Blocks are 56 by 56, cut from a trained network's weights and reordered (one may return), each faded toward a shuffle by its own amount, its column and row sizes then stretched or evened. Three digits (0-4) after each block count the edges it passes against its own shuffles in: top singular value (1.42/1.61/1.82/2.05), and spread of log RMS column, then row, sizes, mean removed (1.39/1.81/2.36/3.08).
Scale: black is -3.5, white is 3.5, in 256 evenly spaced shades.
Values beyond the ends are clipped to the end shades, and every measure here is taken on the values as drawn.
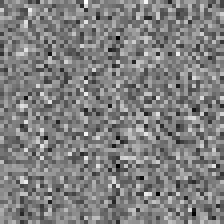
3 2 0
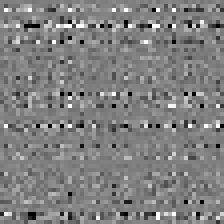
2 2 4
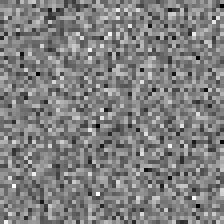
0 0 0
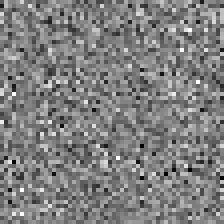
0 1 1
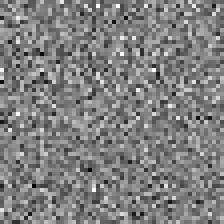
0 0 1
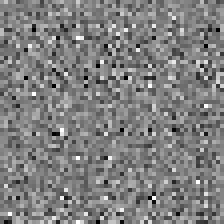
0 2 2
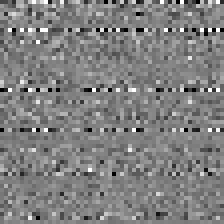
4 0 4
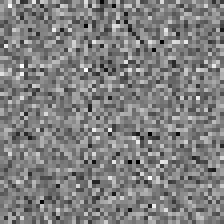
2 0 1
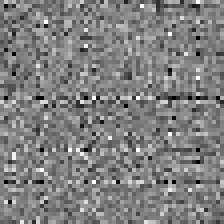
3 2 2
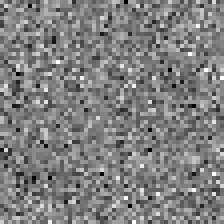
1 0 0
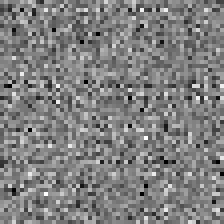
1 1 2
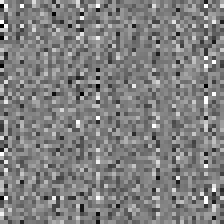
3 4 0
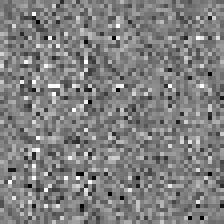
0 2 1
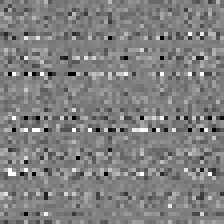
3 1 4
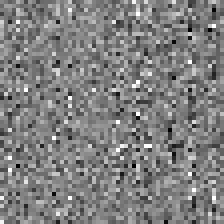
0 3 0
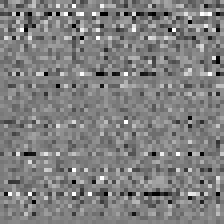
2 1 4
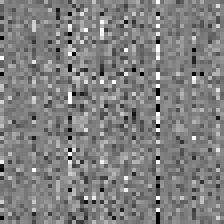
2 4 0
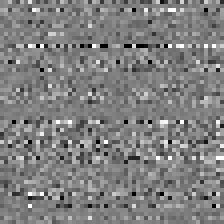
2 1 4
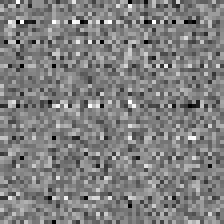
4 1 3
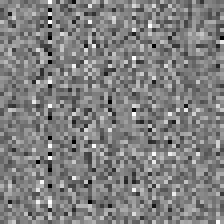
0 3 0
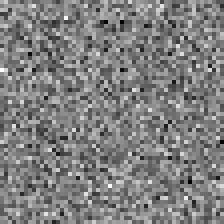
1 0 0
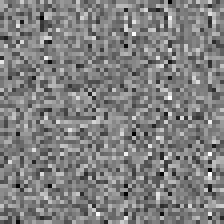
1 2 0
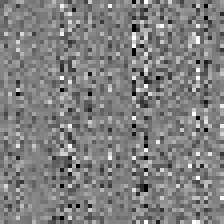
0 4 0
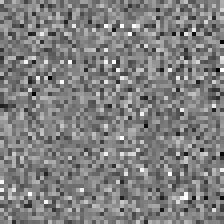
0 1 2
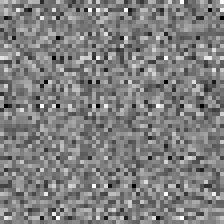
4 0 3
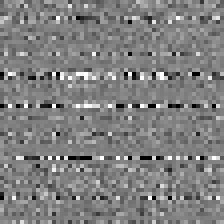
4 0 4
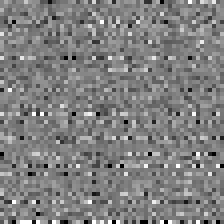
2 0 4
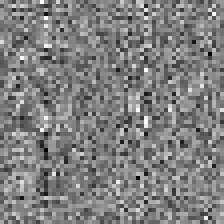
4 2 0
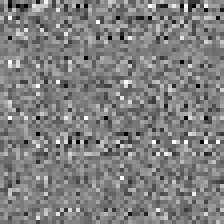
2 2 3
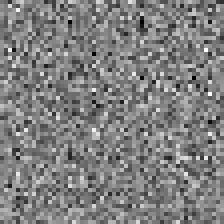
1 1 0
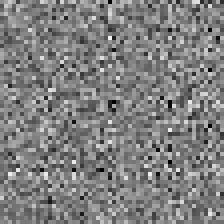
3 2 1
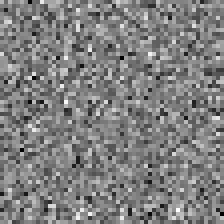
0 1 1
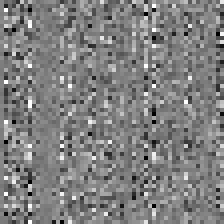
0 4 1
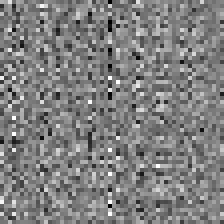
4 4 0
